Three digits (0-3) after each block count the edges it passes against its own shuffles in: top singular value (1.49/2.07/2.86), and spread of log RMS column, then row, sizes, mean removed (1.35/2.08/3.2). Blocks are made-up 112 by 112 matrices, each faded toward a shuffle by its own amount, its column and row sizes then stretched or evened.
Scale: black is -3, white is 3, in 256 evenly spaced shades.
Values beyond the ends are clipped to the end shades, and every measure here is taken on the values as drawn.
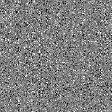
1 2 1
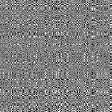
3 3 3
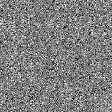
1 1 1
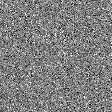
0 1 1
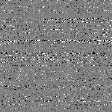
0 1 3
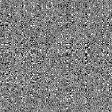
2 2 2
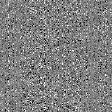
0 3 1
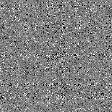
0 2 2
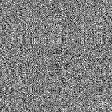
2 0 0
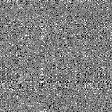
2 1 2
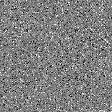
1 1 0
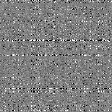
2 2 3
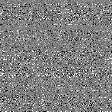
0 1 3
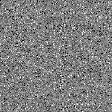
1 1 1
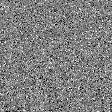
0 0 1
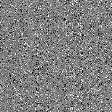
1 2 0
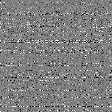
2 1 3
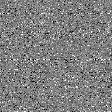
1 0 2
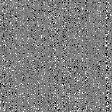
0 3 2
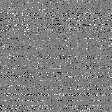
0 1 3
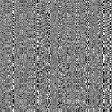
3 3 0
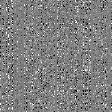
1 3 1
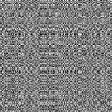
3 2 3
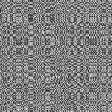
3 1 1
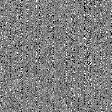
0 3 0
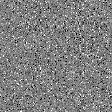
1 1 0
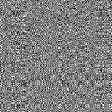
3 2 0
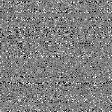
1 1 3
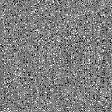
2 1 1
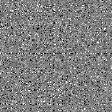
1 2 2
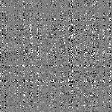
1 3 3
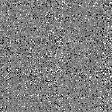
0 2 2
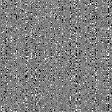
2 3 1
